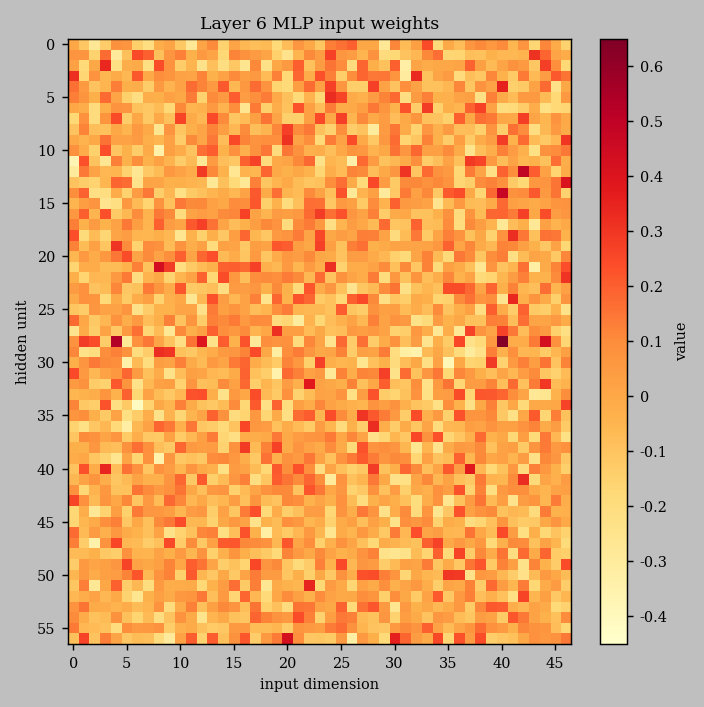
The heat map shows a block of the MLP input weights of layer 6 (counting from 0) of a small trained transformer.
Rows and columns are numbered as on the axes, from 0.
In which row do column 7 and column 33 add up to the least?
30
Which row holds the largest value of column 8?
21
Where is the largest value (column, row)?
40, 28
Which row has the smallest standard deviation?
55
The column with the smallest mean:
2
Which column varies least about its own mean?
7
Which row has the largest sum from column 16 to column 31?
16
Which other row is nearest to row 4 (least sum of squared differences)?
53
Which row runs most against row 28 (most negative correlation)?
6
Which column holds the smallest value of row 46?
18
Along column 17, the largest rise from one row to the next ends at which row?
29
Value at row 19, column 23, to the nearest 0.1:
0.3
